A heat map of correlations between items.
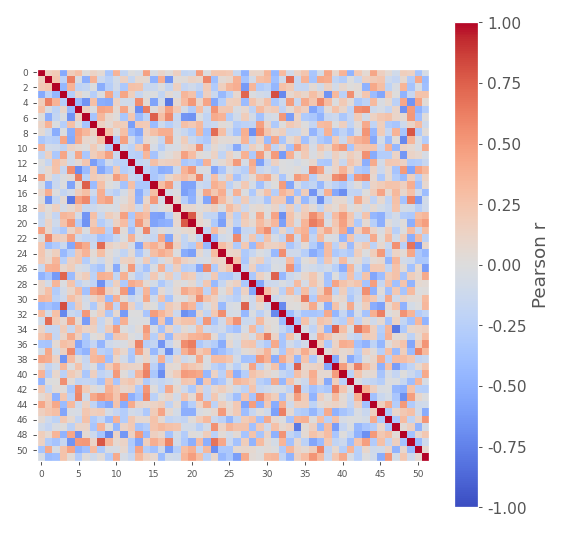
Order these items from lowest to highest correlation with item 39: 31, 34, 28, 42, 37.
37, 31, 28, 42, 34
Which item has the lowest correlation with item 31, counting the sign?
32
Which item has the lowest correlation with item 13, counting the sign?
5
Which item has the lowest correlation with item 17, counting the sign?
4
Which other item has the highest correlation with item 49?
8
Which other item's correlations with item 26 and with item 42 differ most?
34
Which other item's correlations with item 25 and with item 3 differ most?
27
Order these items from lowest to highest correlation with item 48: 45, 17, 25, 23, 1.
17, 23, 25, 1, 45
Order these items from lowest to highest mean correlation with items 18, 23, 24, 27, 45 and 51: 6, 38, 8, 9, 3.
3, 9, 38, 6, 8
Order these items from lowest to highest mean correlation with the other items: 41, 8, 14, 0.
41, 8, 0, 14
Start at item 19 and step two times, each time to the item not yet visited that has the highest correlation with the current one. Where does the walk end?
36
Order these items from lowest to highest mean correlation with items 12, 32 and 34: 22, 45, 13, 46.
13, 22, 45, 46
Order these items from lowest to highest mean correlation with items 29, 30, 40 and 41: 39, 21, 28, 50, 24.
24, 28, 50, 39, 21
